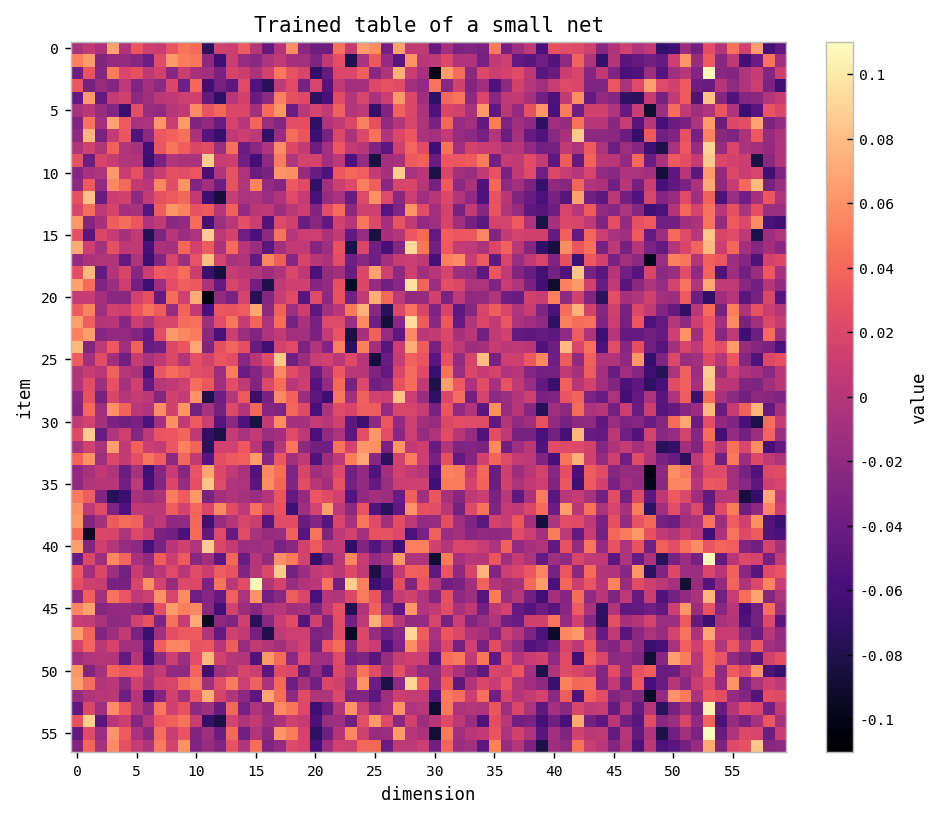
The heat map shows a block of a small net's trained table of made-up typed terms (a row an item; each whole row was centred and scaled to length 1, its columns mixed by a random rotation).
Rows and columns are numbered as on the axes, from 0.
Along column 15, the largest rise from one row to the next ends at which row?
21
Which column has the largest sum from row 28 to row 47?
10
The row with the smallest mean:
30
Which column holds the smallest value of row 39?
1
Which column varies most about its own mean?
11
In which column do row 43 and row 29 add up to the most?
15
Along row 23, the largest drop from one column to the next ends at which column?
23
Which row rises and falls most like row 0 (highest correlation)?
32
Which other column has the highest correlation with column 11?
33
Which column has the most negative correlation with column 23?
51
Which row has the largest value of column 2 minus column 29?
39
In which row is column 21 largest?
37
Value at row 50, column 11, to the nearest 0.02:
-0.06
